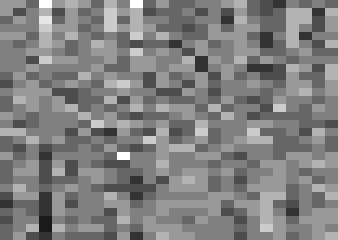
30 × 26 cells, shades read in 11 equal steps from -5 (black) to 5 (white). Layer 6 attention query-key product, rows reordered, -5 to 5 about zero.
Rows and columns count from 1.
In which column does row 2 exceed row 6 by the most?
11
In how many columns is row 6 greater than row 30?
11
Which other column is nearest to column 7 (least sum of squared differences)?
18
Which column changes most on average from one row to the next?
10
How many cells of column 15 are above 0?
11
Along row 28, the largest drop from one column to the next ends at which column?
4
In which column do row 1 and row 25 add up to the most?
9
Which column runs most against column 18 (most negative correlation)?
24
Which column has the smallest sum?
1
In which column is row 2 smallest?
25
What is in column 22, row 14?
3
